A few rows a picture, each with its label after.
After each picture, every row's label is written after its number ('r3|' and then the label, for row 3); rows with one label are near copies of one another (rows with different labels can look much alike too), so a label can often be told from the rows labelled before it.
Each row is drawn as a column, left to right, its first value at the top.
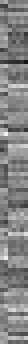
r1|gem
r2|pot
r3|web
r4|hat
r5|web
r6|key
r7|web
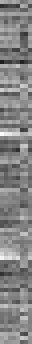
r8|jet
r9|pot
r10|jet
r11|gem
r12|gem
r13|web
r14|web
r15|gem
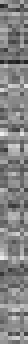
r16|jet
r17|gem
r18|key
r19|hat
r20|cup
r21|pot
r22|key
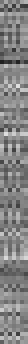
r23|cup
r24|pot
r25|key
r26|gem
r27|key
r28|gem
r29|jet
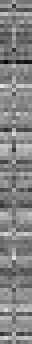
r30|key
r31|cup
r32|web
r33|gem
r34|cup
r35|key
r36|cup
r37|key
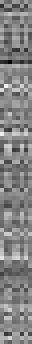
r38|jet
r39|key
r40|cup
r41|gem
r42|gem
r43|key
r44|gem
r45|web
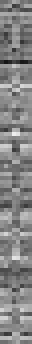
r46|hat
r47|web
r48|key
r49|gem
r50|jet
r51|hat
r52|key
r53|key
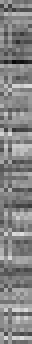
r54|pot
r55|cup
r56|jet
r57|cup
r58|hat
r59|cup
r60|hat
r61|key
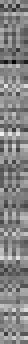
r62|pot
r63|key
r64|pot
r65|cup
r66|gem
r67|hat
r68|hat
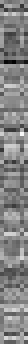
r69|gem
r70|cup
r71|web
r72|cup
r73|hat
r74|pot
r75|cup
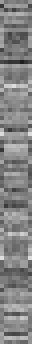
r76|gem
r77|key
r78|web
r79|key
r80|key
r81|web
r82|web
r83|pot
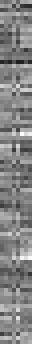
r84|key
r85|hat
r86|web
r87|gem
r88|hat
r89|jet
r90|gem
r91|jet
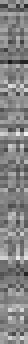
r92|jet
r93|gem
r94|hat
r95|key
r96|pot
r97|hat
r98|jet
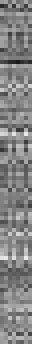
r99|gem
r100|pot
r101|web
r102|jet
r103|web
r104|cup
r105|pot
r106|key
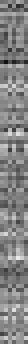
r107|key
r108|web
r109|gem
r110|hat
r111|pot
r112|gem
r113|hat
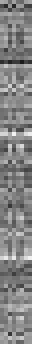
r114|jet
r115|gem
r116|key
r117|jet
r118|web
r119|hat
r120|pot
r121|pot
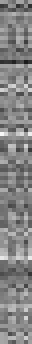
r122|jet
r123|jet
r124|key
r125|hat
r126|gem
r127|pot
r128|hat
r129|jet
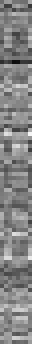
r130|hat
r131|pot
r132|jet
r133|cup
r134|web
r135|hat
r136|hat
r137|pot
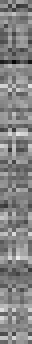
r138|hat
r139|key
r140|gem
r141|cup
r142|jet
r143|gem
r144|pot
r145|hat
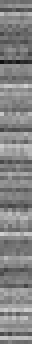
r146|cup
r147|hat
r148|key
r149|hat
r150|cup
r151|hat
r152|hat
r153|cup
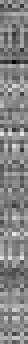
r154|pot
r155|web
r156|jet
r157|web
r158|hat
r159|gem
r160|web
